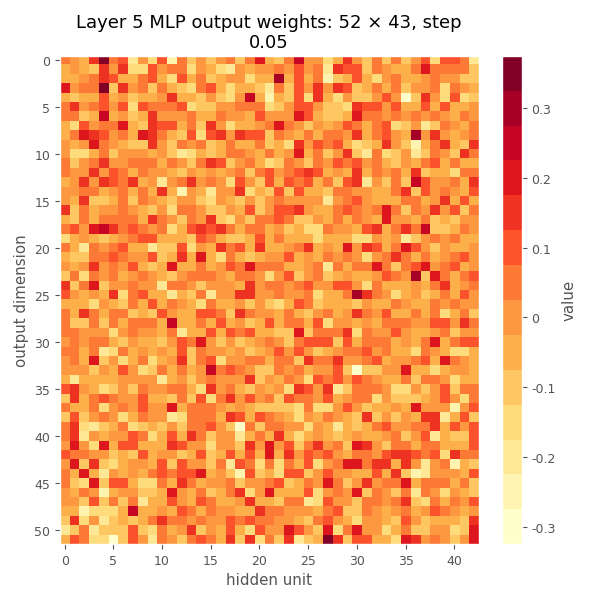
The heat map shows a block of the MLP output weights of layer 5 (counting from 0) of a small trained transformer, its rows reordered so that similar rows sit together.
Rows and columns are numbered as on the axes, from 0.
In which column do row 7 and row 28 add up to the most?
11
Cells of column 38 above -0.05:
39
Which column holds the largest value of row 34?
19
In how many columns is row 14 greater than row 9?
20
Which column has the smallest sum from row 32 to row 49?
4
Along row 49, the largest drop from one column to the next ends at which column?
2
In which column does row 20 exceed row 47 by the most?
25
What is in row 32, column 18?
0
